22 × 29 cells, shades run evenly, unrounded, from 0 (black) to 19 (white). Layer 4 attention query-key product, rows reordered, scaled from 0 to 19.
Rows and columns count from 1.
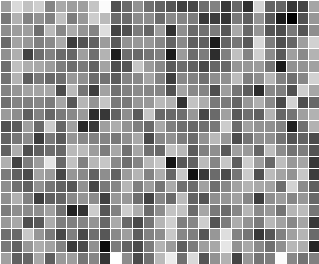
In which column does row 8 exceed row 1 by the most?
28
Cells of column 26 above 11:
5
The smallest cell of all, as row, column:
2, 27
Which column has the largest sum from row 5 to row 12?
29
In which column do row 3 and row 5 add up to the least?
16
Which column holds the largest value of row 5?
24
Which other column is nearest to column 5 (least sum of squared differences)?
15
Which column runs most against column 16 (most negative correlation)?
10
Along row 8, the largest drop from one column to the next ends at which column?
6
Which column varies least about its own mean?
1
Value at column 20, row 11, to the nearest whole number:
9
